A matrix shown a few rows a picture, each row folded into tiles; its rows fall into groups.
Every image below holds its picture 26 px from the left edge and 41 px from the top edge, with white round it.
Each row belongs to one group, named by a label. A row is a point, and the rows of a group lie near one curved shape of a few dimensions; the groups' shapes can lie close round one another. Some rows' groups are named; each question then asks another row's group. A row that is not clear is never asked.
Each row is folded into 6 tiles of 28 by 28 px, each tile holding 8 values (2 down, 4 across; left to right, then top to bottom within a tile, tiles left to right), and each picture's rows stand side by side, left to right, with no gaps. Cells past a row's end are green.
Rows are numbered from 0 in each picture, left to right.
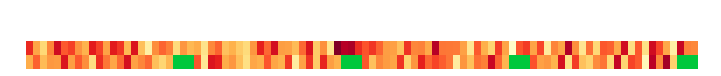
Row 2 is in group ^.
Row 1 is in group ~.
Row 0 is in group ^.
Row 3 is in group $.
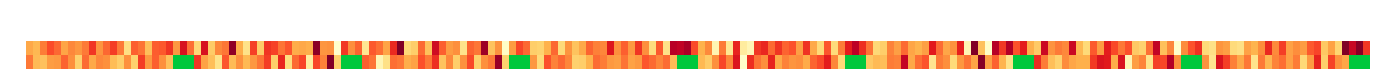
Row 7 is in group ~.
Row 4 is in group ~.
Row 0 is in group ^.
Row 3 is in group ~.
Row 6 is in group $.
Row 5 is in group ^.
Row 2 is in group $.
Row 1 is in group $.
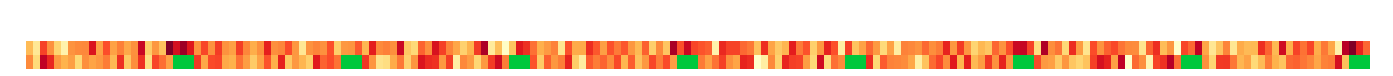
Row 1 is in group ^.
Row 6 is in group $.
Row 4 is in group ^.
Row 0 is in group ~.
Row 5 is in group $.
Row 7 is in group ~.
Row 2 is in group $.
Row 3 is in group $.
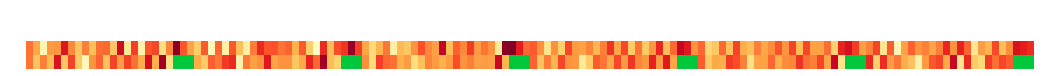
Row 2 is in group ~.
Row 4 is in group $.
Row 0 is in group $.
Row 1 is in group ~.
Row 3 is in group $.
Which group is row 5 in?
$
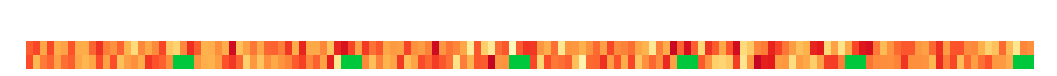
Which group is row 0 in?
^
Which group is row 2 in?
^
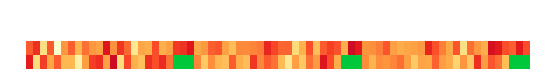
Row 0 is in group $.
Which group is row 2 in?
^
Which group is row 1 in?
^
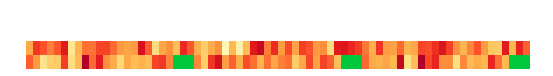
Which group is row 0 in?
$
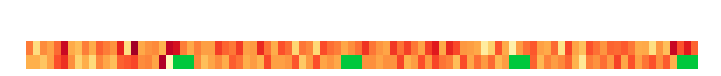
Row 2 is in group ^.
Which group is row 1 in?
^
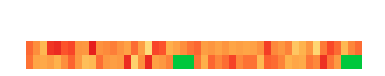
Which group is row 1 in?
^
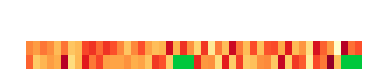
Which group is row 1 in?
$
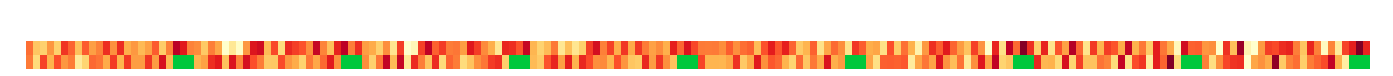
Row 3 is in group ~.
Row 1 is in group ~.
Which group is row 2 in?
~
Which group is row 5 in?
~
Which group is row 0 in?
$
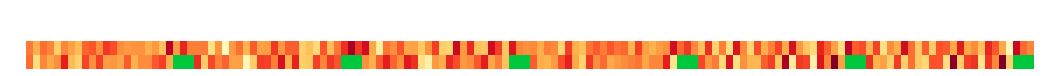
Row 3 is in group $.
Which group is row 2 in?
^
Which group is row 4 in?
$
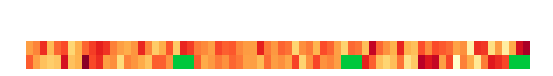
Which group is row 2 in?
$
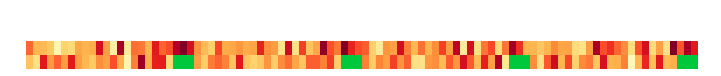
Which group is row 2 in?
$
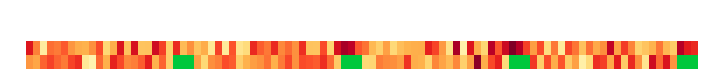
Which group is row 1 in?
~
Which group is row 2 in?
^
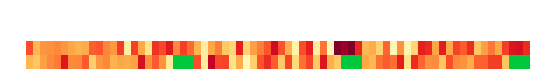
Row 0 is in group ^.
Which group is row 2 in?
~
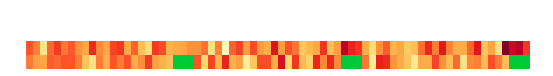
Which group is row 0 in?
^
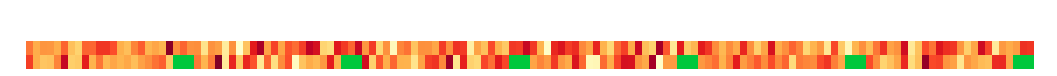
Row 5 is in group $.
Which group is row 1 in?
~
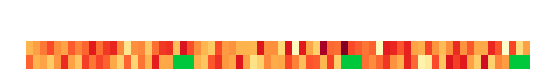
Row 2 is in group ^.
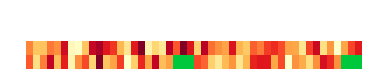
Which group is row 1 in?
$
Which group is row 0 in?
~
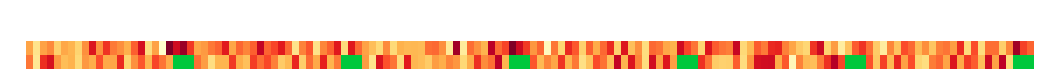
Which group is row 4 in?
$
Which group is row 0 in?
~
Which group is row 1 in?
^
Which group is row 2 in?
^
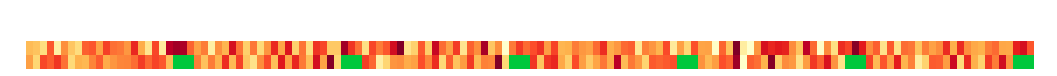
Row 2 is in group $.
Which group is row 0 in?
~
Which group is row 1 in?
$
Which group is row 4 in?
~
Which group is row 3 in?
^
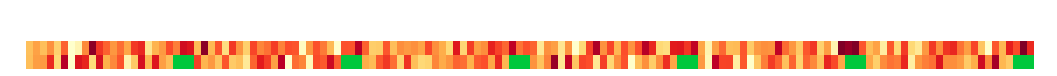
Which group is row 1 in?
$
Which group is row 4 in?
~
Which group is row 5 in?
~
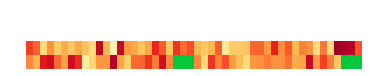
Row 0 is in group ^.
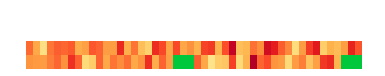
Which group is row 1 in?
$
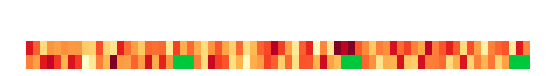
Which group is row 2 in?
^
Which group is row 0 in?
^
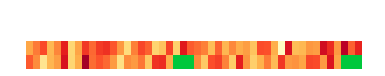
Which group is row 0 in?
$
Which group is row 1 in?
^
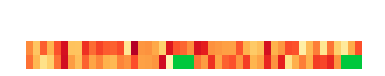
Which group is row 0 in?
$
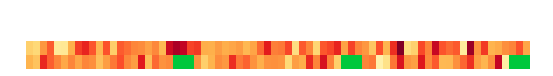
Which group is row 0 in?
~
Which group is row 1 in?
^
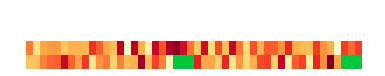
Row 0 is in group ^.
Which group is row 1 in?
$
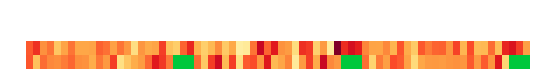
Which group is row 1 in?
~
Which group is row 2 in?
$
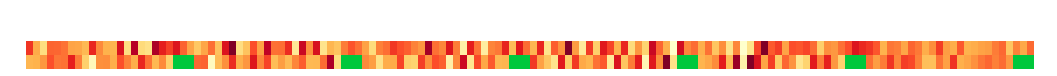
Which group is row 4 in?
~
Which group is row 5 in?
^
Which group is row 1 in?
$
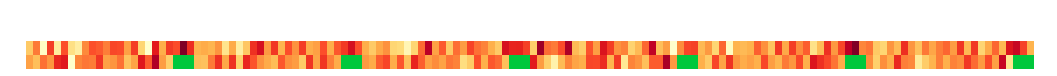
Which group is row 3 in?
$
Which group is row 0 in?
~
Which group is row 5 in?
$
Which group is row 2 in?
~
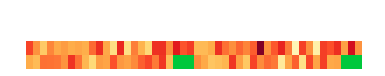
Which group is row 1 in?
^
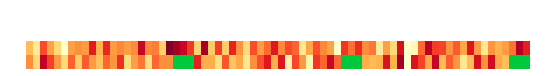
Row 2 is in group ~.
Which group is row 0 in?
~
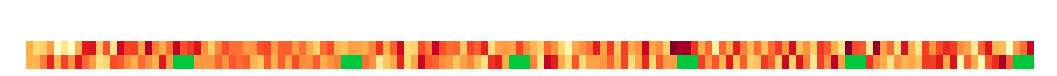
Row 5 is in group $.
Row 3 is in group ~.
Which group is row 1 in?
^
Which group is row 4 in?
$
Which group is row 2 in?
$
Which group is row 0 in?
~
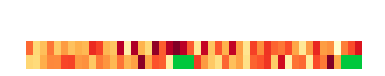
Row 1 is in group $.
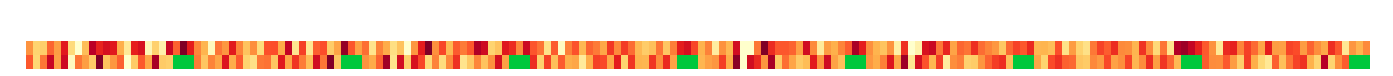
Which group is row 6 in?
~
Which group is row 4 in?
~
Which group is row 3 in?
$
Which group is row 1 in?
$
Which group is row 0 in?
~
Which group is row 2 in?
~
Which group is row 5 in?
~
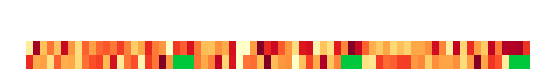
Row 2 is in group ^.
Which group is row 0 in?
$
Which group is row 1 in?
~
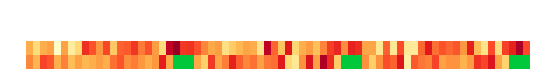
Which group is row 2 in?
~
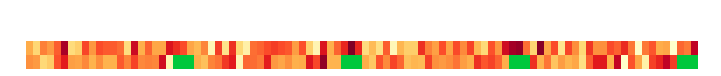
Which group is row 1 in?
~
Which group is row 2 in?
~
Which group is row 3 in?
$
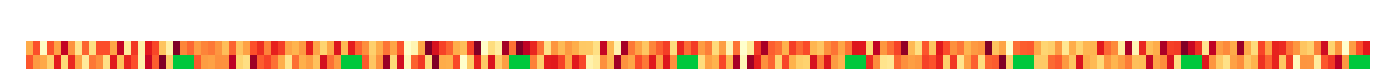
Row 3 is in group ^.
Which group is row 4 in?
~
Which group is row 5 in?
$
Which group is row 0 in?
$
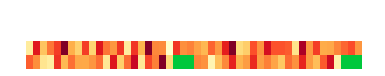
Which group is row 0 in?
$
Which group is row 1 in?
$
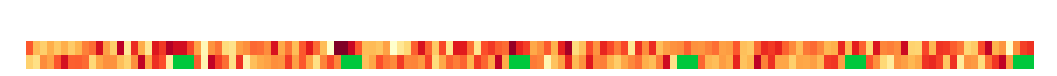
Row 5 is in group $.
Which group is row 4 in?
$
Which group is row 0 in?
^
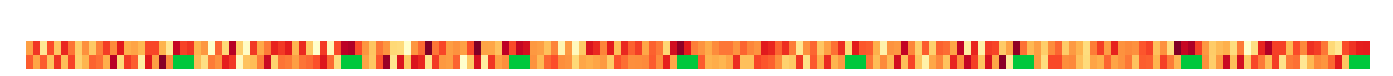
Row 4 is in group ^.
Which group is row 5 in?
$
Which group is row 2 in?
~
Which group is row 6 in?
~
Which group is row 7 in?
~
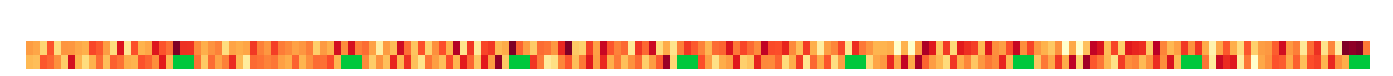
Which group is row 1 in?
$
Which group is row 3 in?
$
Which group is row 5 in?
~
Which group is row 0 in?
^
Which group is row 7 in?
~
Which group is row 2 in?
$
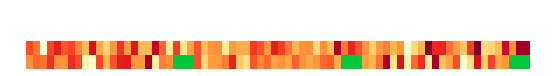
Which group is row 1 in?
$
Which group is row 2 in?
~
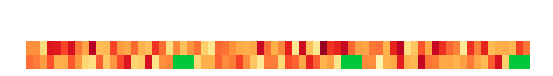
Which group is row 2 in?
$
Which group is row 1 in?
^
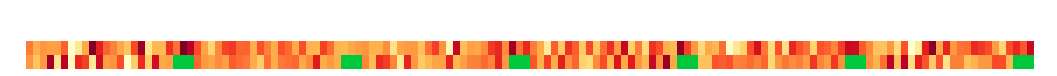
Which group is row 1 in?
^
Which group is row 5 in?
~
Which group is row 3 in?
$
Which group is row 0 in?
~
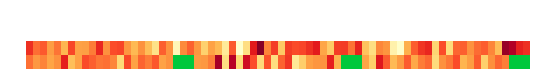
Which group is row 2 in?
~
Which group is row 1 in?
~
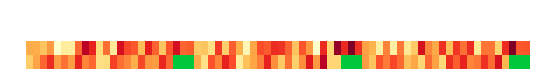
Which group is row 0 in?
~
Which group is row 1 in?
~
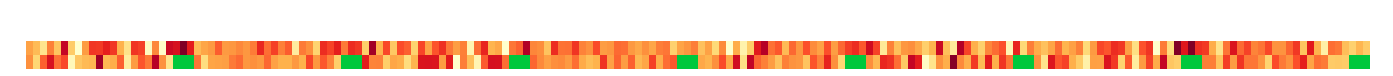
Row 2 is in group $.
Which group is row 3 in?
^
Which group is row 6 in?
~
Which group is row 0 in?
~
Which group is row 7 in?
^
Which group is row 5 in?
^
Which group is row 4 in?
~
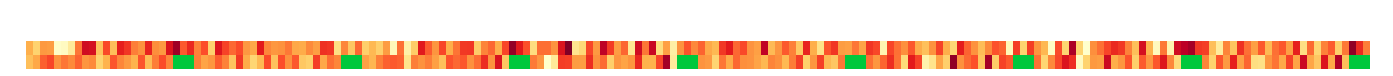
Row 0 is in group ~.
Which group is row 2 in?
~
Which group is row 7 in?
$
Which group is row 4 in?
^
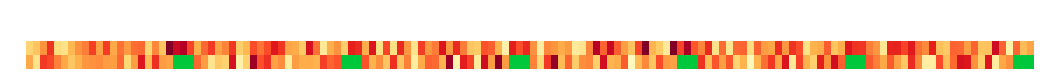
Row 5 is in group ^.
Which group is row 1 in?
$
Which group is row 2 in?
$
